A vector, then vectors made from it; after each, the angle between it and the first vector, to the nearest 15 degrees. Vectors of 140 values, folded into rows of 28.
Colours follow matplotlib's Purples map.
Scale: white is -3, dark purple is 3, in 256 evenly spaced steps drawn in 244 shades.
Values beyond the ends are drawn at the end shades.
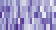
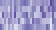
150 degrees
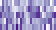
45 degrees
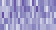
120 degrees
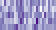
75 degrees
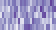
165 degrees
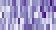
165 degrees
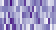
90 degrees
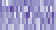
90 degrees
